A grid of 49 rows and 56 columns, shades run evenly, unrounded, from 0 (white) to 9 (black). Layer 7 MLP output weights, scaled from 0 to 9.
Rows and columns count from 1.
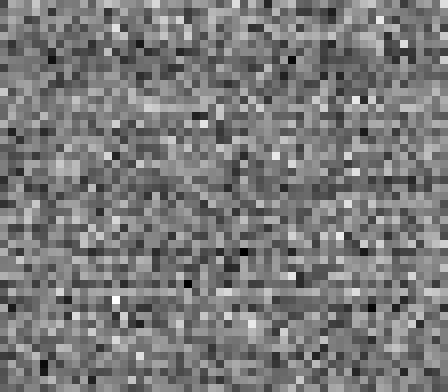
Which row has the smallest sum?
37
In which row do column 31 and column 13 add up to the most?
32
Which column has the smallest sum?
48
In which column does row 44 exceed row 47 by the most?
27
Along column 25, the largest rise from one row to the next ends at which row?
15
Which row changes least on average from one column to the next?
9
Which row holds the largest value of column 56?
39
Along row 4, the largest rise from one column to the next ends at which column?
16
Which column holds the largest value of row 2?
42
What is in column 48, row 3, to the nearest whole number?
1
